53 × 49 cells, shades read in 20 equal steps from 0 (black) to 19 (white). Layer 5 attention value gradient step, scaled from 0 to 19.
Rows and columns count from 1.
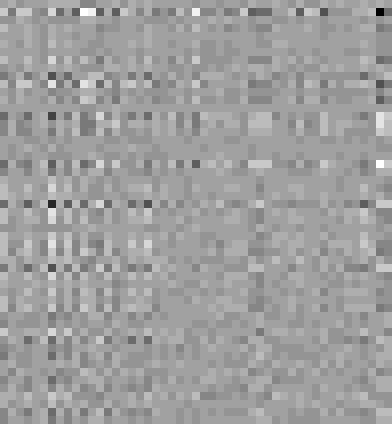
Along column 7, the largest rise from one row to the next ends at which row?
27
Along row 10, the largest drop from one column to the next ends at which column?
7
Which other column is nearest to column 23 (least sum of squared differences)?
39
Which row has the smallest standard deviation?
14
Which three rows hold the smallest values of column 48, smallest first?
2, 11, 13
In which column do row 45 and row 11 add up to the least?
48
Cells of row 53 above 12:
7
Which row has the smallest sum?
26
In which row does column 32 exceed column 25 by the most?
21
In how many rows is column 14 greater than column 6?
21
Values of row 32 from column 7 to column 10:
15 10 14 10
